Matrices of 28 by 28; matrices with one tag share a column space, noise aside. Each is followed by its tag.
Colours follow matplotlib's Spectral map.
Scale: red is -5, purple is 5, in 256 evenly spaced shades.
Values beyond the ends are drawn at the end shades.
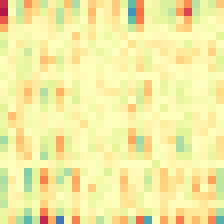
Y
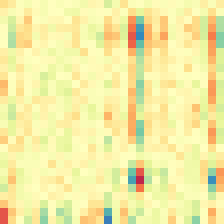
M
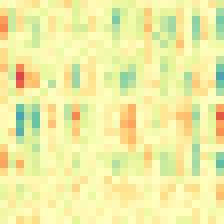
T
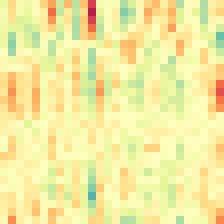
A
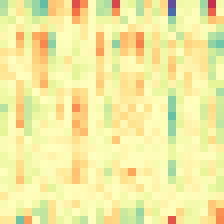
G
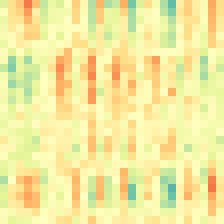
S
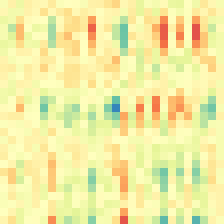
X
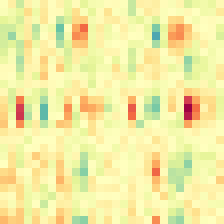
X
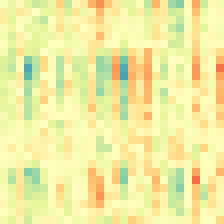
S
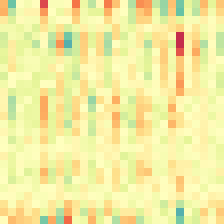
G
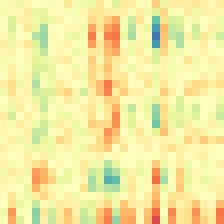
M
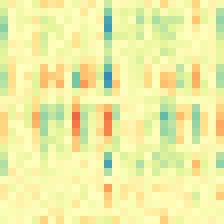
T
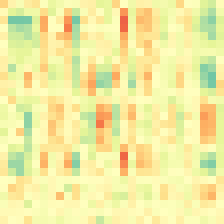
T
